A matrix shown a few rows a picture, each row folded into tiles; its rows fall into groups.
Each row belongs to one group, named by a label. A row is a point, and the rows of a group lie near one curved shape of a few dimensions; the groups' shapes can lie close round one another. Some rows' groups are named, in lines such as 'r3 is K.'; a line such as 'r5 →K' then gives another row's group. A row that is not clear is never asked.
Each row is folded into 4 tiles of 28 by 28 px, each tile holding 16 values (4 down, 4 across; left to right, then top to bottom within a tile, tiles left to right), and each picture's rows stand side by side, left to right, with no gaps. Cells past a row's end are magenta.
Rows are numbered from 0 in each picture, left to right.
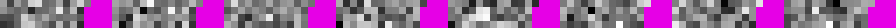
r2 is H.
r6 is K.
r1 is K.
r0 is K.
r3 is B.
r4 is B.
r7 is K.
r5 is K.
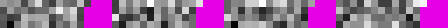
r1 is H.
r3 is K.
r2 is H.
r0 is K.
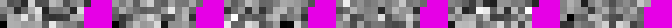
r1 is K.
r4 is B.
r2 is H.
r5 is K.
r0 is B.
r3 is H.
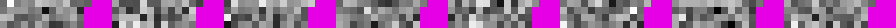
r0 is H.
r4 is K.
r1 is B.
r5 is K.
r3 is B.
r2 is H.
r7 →B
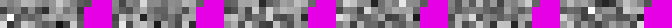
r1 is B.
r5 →B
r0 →H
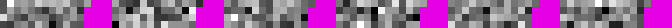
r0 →H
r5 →H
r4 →H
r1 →B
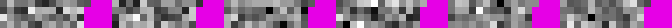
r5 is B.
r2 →H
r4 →K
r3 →H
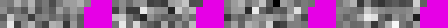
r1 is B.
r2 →K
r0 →B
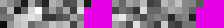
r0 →B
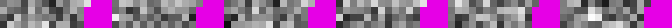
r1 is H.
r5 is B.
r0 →K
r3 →H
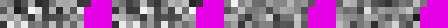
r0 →B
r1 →B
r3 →B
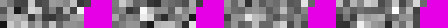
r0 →B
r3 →K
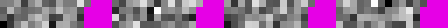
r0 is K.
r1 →H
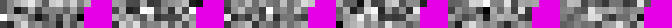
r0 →H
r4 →H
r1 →B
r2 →H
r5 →B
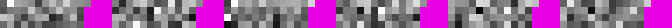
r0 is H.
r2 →H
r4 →K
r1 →H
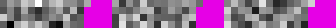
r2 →K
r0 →H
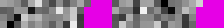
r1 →K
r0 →K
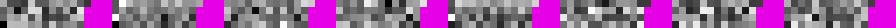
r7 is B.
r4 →H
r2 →K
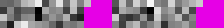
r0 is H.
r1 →H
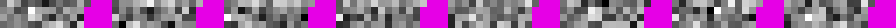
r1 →H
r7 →B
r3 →H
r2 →H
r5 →B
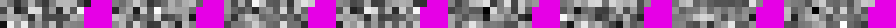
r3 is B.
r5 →H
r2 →K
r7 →K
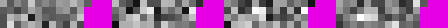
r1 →B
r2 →B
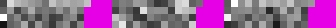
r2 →H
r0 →H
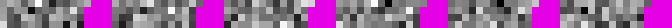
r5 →H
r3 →K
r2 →K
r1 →K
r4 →K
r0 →K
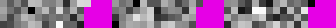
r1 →B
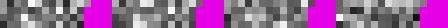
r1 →K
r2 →B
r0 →K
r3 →H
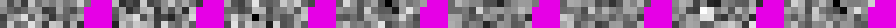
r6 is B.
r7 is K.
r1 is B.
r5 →B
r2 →B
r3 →K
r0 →B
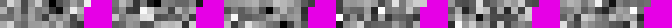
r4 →B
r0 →K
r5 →K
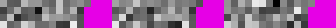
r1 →H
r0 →H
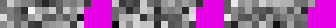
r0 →B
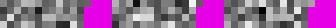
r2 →H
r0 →H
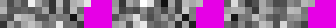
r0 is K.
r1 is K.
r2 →K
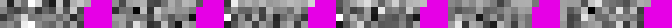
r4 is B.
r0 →K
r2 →H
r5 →K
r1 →H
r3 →H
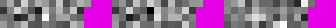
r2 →B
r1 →H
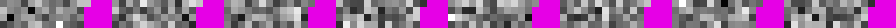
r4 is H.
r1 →K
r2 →K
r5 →H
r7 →B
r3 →B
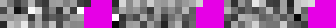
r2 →K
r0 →B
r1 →H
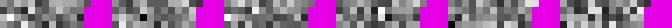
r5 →B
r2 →H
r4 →K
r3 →H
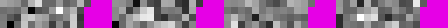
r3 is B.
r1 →B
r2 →B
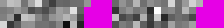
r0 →K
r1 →H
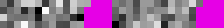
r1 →K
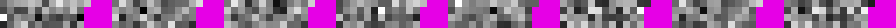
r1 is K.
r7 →B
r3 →H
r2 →K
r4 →H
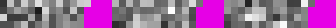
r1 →K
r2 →B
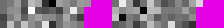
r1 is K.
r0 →K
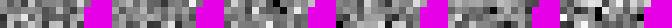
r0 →B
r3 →K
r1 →B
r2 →K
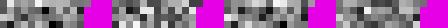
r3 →B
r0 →H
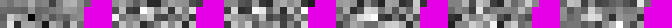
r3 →B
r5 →B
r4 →K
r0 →B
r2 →B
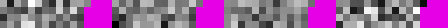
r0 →K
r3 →B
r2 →B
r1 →K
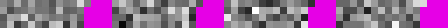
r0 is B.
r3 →K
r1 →K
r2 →B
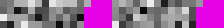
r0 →H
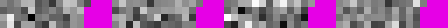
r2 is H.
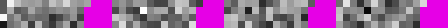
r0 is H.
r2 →H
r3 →K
